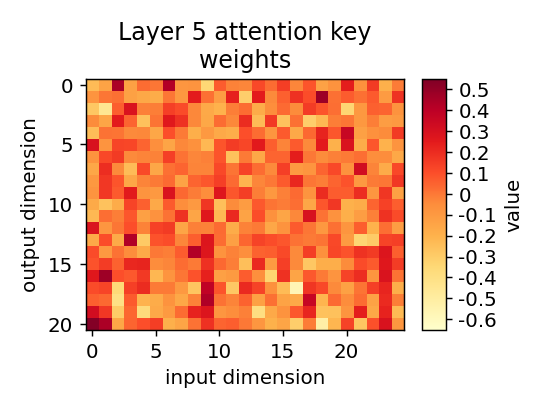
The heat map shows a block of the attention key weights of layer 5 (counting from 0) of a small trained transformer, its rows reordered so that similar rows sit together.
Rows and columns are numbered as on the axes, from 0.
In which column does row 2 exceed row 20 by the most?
18
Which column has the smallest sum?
5
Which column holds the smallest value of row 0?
9
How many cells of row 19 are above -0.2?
19
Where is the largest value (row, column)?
20, 0
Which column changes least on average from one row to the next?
23
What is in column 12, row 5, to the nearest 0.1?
0.1
